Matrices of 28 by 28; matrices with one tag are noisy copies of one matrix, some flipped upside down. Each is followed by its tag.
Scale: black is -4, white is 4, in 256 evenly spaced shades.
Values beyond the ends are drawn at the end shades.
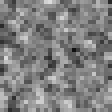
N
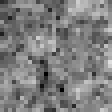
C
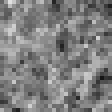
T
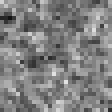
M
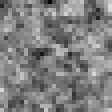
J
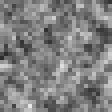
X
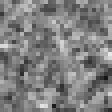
X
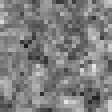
J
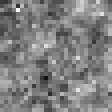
C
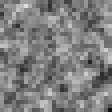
X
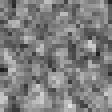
N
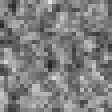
N
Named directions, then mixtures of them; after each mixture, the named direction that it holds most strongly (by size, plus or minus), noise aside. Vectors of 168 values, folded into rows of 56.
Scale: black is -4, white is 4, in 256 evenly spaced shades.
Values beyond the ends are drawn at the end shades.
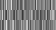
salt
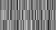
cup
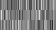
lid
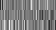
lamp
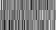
lamp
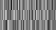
cup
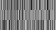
lamp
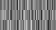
cup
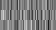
cup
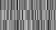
cup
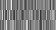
salt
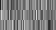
cup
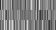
lamp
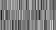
lid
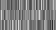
lid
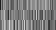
lamp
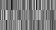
lid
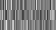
salt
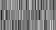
lid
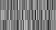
cup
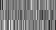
lamp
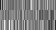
lamp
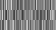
salt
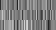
cup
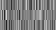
lid
